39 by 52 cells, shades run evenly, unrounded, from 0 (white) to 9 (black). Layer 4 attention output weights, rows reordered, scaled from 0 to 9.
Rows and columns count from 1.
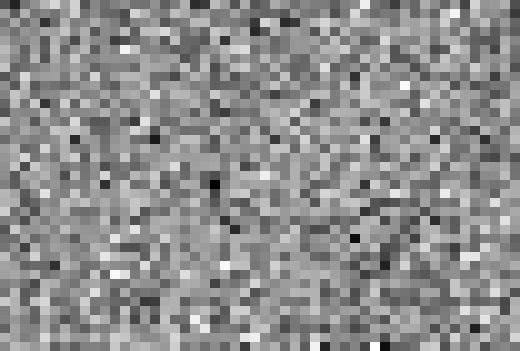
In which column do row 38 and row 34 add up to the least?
5
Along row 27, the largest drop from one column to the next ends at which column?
37
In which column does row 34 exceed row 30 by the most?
15
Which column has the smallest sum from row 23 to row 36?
47
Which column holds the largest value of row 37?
48
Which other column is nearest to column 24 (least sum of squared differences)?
1
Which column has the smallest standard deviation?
35
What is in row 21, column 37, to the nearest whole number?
7
